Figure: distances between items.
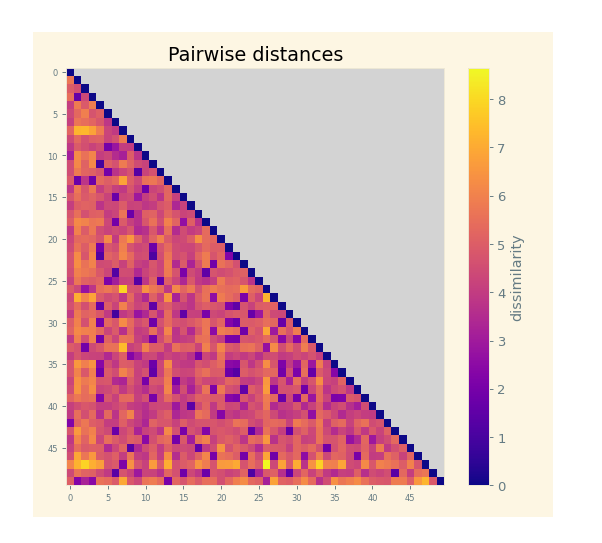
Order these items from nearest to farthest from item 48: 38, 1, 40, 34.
34, 40, 38, 1
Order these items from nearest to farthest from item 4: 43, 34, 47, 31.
34, 43, 31, 47
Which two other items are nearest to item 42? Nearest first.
0, 10
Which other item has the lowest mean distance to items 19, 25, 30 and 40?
9
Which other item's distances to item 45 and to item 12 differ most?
8
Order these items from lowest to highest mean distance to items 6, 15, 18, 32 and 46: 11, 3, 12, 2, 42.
12, 11, 42, 2, 3
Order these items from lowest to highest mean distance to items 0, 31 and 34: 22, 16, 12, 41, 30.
16, 12, 41, 22, 30
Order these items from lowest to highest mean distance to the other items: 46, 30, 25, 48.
48, 25, 30, 46
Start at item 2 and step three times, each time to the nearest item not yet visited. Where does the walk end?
49
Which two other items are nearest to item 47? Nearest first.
7, 31
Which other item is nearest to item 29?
6
